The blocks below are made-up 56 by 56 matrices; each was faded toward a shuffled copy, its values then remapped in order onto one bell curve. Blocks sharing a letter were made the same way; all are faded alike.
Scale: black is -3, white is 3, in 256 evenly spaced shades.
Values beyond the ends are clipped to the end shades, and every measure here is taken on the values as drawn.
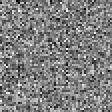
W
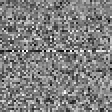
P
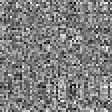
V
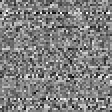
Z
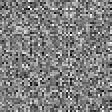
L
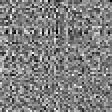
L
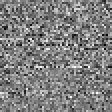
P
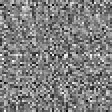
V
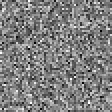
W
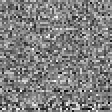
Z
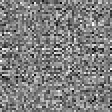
L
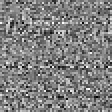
P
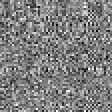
L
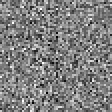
W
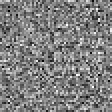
V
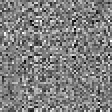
L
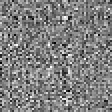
V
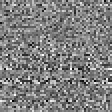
Z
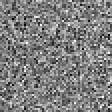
W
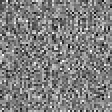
V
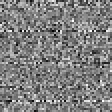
Z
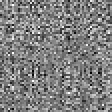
L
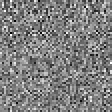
V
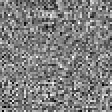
V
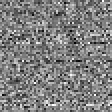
Z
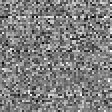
P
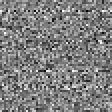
Z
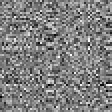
L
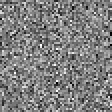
W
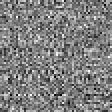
L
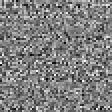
Z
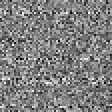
Z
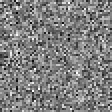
W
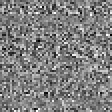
Z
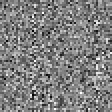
W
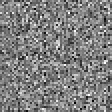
W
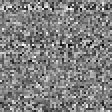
P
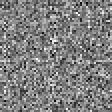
W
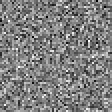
W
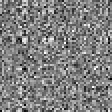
L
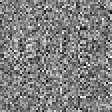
V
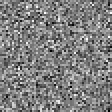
W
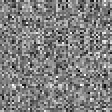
L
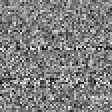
Z
